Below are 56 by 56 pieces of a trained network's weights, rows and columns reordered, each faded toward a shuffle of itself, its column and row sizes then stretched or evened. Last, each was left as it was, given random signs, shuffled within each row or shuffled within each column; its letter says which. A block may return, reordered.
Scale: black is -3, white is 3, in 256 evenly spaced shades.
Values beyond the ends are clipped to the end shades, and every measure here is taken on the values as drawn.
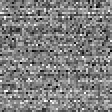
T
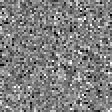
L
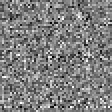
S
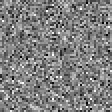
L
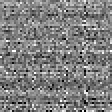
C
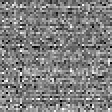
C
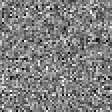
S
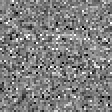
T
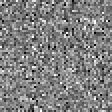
S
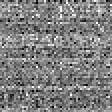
C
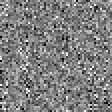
L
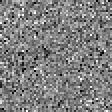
L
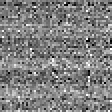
C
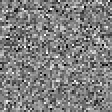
T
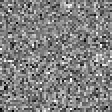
S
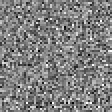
T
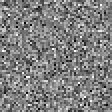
L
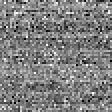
T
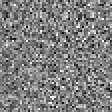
C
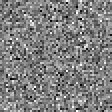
L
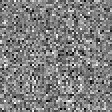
C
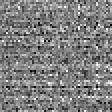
C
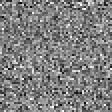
T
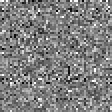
C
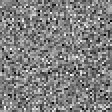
T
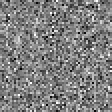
L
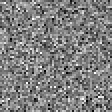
T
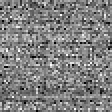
T
